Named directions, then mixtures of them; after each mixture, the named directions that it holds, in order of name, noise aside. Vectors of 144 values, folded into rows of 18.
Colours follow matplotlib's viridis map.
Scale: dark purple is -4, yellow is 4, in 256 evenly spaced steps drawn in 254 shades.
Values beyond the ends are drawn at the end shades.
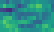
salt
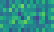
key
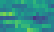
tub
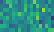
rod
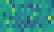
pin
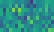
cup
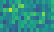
key, salt.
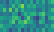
key.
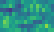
rod, salt.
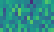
cup.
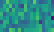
key, pin, rod.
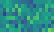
cup, tub.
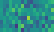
cup, key.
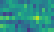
rod, tub.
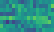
pin, tub.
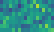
rod, salt.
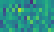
cup.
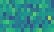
pin.
